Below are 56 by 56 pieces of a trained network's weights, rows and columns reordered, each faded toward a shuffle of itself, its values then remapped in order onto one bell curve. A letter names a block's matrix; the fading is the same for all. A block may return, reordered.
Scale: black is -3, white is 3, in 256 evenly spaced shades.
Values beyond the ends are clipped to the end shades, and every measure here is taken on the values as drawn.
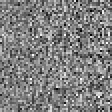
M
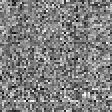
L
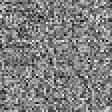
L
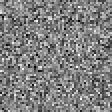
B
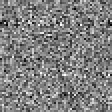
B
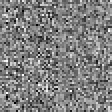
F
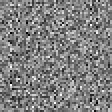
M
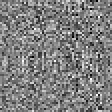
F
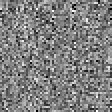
M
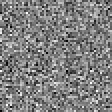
M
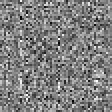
F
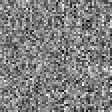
M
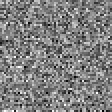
B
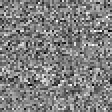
B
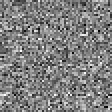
L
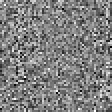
M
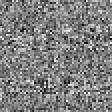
B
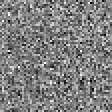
M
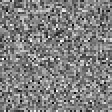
B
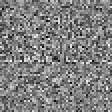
L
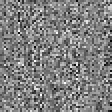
F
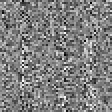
F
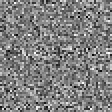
B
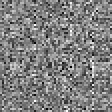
F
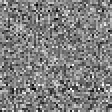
B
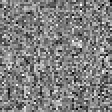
M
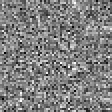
M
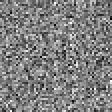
M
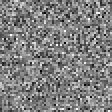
B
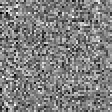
M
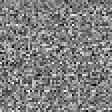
B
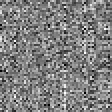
F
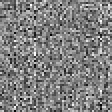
F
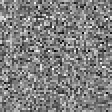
B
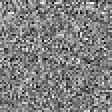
B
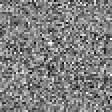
B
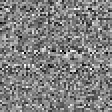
B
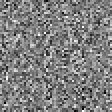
M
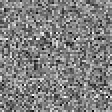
B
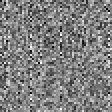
F
